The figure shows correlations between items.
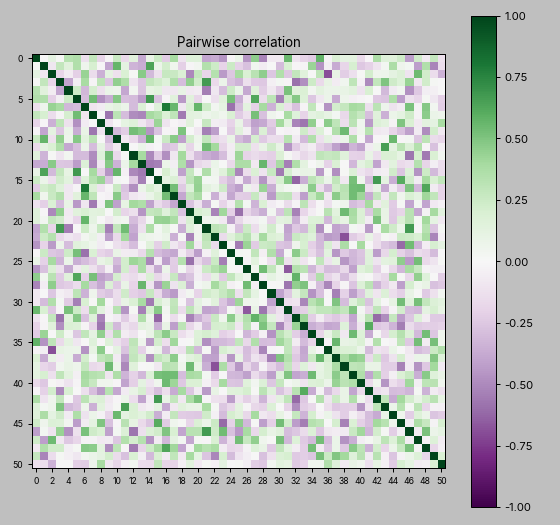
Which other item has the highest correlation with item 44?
10
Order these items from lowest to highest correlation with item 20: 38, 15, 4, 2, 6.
4, 38, 2, 15, 6
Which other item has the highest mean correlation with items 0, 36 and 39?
31
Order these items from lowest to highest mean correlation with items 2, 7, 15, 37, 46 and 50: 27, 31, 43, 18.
18, 43, 27, 31
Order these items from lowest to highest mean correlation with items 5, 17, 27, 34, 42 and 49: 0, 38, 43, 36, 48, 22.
22, 43, 36, 38, 48, 0
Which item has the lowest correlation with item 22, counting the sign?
38
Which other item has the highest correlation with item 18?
9
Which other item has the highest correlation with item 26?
28
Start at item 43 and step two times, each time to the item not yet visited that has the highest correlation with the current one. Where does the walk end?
21
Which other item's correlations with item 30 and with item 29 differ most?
37
